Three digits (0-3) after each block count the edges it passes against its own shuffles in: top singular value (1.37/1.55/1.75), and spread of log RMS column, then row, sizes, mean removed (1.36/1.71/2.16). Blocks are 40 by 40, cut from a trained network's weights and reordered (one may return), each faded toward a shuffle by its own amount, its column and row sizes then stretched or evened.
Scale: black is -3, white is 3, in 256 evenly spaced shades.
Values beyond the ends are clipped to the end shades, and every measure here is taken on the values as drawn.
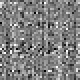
2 0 3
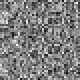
3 0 1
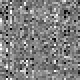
1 3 0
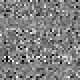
0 0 3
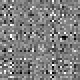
2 3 3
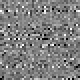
0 0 3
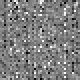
0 3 1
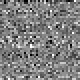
1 1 3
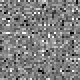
0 1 3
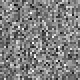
0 0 0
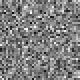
2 0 1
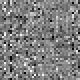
0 3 0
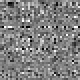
2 2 3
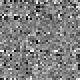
0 2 3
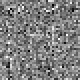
0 2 1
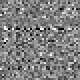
2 0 3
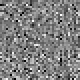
0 1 2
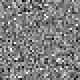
0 0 0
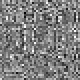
3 2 0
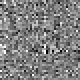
2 2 2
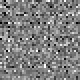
0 1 3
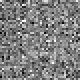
1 2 1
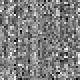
1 1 0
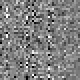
0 3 0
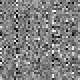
2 3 0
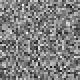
3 0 0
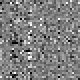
0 3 2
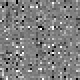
0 3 3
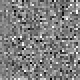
0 3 1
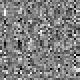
3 3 0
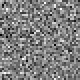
1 0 0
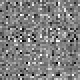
1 2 3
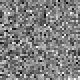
0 0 0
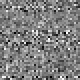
1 0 3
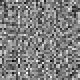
3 2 0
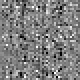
0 3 1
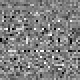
1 0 3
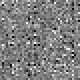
0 2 1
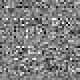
1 0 3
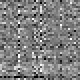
2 3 0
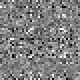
1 2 3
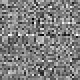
3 2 1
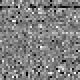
0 0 2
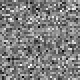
1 0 1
